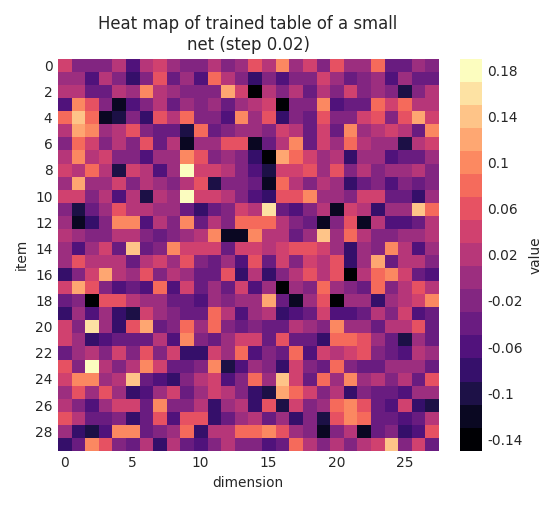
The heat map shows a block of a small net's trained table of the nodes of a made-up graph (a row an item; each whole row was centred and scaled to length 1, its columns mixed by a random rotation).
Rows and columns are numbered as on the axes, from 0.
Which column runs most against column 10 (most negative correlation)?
15
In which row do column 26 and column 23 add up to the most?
4
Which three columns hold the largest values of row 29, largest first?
24, 2, 17
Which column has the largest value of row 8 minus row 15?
9
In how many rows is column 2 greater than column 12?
15
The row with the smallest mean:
19
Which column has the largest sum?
1
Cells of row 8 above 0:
16
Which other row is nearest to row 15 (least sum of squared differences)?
0
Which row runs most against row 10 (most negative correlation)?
11
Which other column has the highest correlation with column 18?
3
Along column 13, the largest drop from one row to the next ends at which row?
13
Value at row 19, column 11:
0.08
